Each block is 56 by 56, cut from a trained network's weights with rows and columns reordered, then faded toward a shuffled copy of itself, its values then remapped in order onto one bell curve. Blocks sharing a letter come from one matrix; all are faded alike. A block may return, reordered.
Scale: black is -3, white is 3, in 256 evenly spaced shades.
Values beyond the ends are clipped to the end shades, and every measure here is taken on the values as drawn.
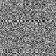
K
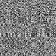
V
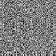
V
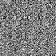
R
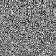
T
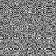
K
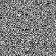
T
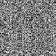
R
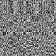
V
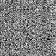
R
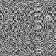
V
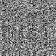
R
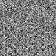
R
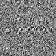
T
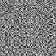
V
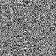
T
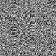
V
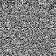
T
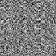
V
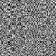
V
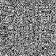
R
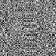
T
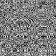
K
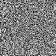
T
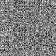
R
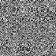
T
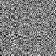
V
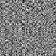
V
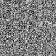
R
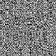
T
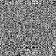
K
